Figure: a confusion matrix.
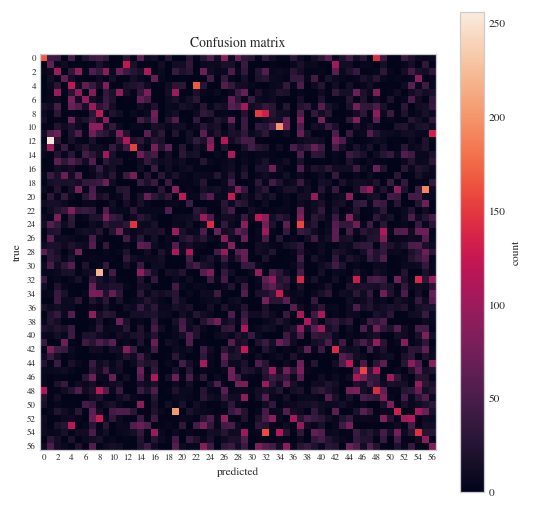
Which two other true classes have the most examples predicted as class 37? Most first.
24, 32
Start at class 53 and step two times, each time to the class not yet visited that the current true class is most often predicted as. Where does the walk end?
22
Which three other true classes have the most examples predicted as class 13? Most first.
24, 17, 53
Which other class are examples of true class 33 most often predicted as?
7
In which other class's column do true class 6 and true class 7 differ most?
29
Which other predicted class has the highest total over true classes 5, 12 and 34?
1
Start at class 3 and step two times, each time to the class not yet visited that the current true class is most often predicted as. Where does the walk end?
32
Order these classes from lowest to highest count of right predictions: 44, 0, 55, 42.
55, 44, 42, 0
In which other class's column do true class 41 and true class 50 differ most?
48
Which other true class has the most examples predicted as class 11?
5
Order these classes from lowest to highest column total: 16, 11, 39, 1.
11, 39, 1, 16
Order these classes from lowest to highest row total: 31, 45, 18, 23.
18, 31, 45, 23
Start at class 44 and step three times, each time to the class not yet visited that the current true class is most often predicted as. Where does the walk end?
8
